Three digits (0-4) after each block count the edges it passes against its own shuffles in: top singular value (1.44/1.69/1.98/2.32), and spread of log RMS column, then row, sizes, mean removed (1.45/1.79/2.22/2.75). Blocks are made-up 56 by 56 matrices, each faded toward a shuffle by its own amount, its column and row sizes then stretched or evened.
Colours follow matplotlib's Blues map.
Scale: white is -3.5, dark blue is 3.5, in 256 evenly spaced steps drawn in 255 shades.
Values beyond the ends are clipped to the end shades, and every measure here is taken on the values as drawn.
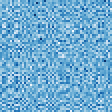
4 1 1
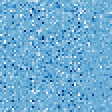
0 3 0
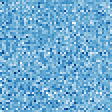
1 0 2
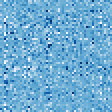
0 4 2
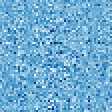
0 2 3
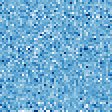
1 0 2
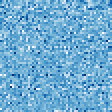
0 1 3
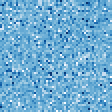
2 1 0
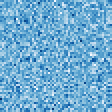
3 1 0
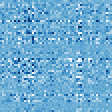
2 3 4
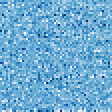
1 0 2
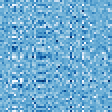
4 3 2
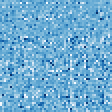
2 0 4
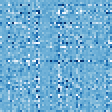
1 4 3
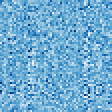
3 2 1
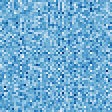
3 2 0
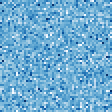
0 1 0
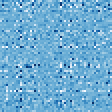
3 2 4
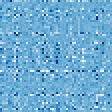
3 3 4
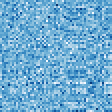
3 0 1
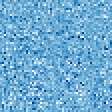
0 2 2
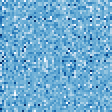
2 3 1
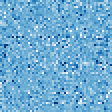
0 2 1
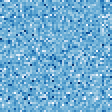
0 0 2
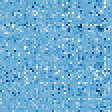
1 2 2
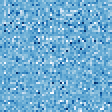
0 2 3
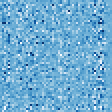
0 4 2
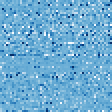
1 0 4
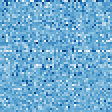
2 1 3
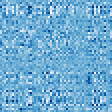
4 4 4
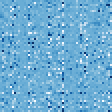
2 4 1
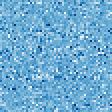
1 0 2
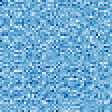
3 0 2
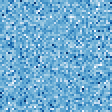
0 2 0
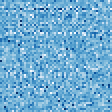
3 1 1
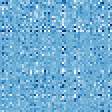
2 4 3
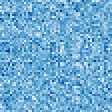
3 0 0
